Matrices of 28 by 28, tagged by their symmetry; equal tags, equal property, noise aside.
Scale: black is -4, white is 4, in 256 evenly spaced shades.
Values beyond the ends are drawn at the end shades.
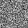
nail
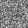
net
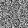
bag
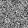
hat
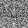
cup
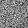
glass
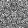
cup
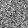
glass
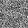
nail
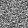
cup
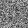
nail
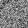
glass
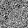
glass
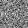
bag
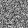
net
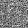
net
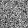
hat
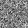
glass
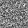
nail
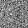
bag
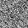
hat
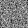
nail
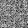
glass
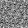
nail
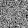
glass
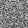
cup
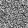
nail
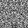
cup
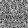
cup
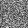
nail
